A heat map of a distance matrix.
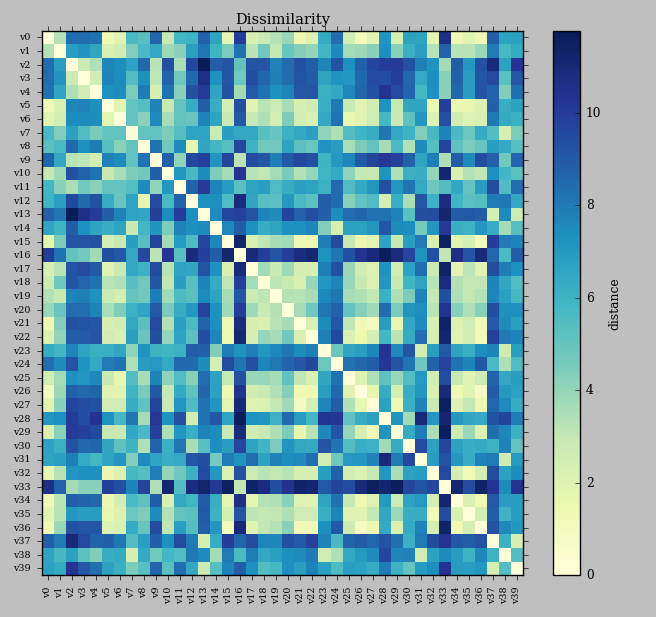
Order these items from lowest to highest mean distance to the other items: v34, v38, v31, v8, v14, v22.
v34, v22, v8, v38, v14, v31
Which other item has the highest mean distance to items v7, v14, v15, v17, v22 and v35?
v33
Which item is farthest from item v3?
v13
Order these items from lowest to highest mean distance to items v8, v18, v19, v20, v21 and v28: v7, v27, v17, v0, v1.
v27, v0, v17, v1, v7
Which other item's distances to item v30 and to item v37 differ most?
v28
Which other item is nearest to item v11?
v2
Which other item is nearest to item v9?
v4
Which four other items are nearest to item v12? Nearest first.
v8, v28, v30, v25
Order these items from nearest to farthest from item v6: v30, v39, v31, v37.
v30, v39, v31, v37
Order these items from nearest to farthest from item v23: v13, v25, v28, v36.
v25, v36, v13, v28
